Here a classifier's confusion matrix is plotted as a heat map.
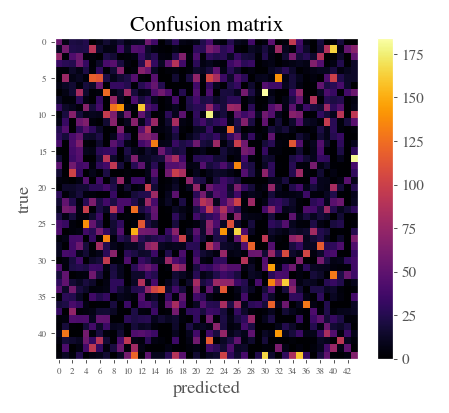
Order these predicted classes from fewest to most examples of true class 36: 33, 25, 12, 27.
27, 25, 12, 33
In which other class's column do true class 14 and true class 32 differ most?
40
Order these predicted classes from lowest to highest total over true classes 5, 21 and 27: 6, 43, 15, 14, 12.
15, 12, 43, 6, 14
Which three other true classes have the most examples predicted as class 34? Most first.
14, 0, 43
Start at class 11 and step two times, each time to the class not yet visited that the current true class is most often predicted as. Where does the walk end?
23
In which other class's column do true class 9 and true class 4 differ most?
8
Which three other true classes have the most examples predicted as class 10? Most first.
41, 7, 43
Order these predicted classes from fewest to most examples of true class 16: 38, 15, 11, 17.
15, 38, 11, 17
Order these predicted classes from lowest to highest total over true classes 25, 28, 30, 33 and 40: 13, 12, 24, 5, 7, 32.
5, 7, 13, 24, 32, 12
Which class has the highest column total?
22
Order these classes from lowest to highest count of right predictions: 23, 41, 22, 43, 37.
37, 23, 43, 22, 41
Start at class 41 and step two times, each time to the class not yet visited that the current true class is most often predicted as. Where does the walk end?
26
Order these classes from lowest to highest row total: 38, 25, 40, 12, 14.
12, 38, 25, 40, 14
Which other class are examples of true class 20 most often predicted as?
13
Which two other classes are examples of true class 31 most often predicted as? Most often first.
17, 18
